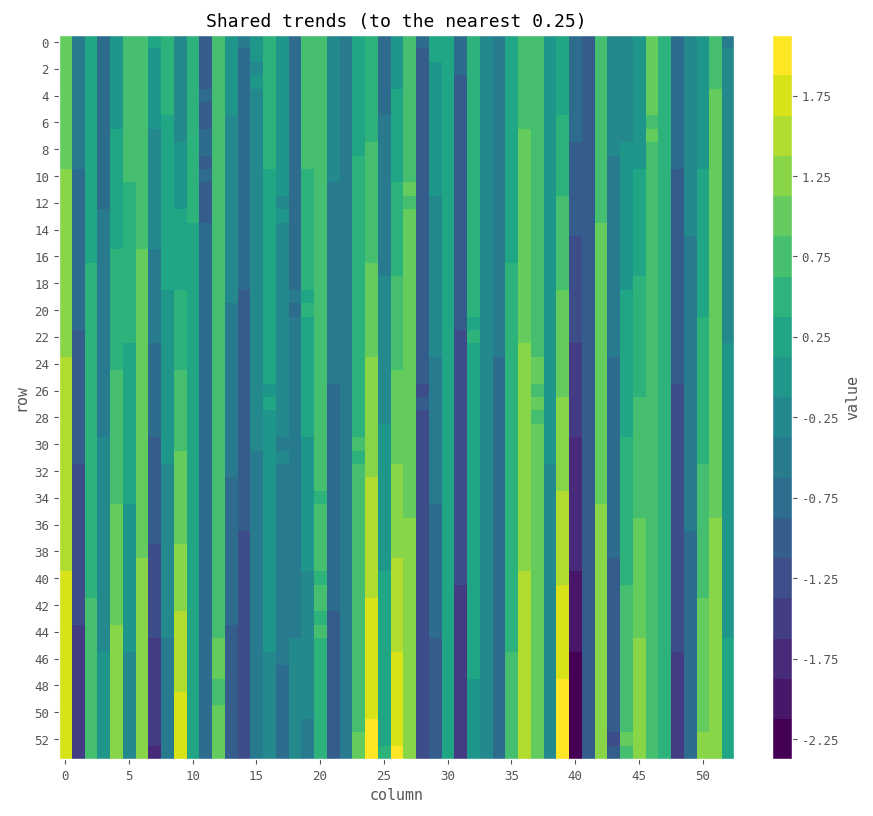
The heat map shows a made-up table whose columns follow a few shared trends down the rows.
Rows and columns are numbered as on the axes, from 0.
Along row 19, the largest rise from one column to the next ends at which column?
42
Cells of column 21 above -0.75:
26
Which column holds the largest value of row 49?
39
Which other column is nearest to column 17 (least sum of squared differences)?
15
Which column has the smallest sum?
40
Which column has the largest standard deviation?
9
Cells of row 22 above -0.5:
36
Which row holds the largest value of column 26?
53
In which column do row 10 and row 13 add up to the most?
0
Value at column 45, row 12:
0.25
